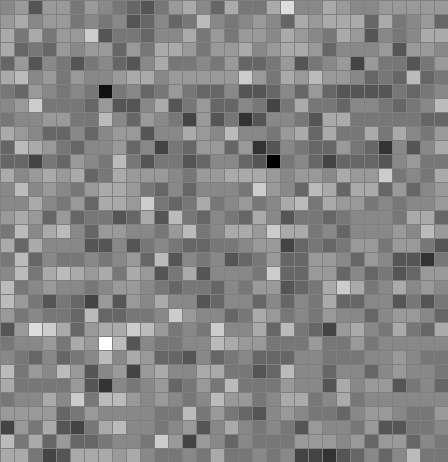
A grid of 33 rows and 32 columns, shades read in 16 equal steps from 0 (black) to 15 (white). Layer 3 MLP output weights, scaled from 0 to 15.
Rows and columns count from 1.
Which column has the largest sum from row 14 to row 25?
2
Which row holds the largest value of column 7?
3
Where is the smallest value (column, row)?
20, 12
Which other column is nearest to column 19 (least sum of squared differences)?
26
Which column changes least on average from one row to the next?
23
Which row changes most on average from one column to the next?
24
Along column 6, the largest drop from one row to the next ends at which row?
30
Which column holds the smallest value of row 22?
7
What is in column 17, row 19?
5
